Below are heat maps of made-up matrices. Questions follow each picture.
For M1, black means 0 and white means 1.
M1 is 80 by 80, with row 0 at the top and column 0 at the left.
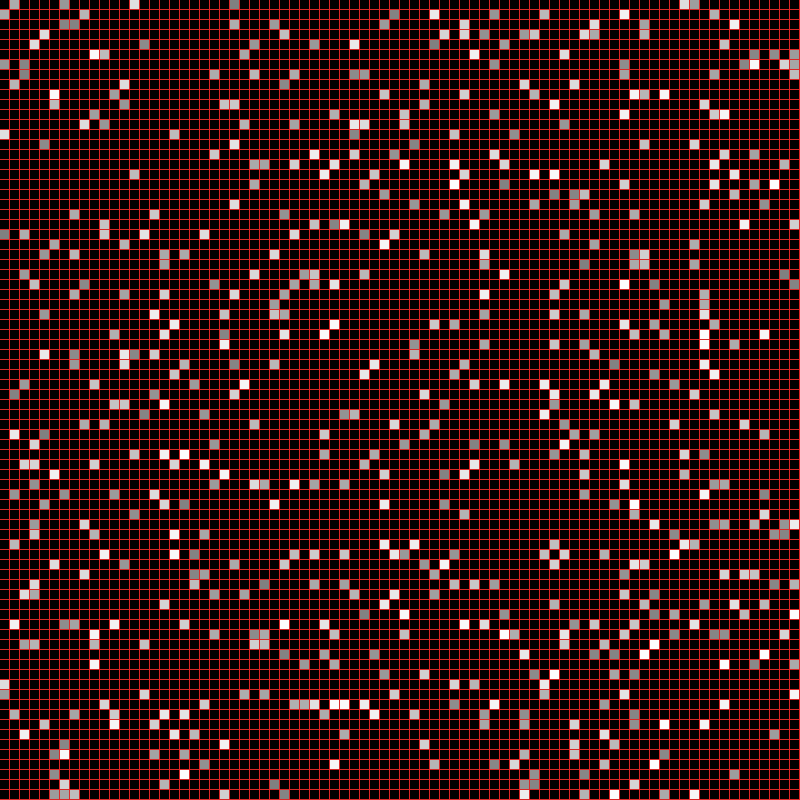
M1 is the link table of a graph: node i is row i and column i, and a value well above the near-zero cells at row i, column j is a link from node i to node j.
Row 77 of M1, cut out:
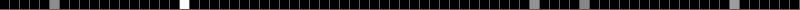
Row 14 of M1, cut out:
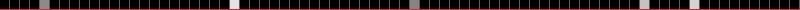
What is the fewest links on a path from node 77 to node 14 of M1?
4
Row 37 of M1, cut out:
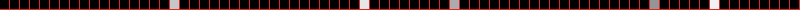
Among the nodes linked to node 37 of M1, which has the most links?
node 71
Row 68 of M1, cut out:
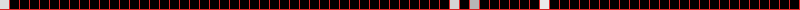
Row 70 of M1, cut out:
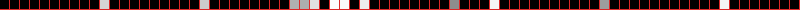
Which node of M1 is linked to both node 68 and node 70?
node 45
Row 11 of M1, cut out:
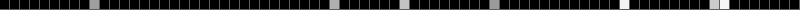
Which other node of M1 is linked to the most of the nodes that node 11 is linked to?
node 63
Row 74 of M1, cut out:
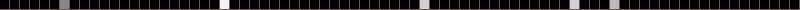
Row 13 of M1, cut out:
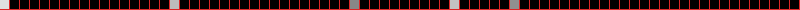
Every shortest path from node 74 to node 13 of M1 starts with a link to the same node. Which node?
node 6
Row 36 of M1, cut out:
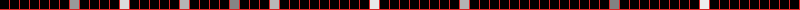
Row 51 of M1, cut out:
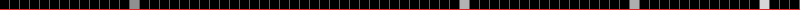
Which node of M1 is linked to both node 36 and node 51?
node 46
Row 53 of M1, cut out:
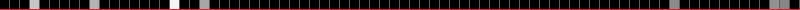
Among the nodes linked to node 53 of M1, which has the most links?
node 3
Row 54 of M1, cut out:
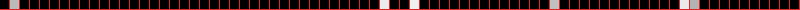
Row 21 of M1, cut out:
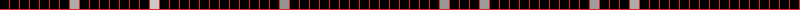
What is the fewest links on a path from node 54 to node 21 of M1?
4
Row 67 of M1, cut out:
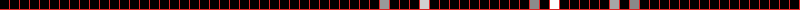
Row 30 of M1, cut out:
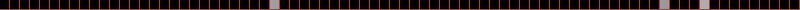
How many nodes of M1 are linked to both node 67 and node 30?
0
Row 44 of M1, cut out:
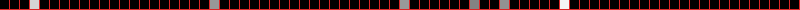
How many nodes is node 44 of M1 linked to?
6
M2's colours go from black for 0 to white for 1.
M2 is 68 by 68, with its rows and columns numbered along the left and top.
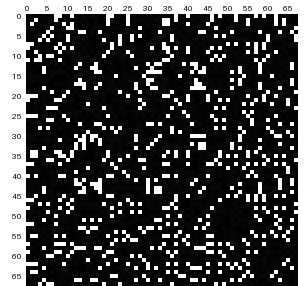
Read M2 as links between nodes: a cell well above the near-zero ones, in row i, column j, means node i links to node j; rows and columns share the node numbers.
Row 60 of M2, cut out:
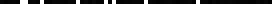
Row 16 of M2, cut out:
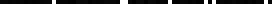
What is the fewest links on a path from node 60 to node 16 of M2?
3
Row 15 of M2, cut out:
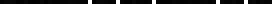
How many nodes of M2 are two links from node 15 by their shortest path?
5
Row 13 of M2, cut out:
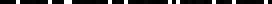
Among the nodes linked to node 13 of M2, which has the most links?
node 66
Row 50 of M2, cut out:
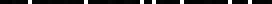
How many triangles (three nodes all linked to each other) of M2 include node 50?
7
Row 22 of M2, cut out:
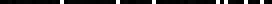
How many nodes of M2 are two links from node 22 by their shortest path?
7
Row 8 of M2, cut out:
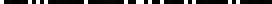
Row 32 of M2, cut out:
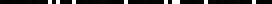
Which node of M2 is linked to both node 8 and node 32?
node 31
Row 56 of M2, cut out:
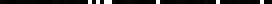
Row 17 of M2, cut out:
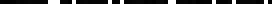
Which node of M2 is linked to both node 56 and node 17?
node 27
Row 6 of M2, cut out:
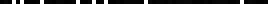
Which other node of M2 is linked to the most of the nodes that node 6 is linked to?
node 47
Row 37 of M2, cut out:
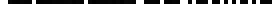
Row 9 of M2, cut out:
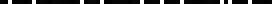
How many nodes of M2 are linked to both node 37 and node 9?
7
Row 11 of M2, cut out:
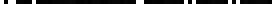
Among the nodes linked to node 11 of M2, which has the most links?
node 35
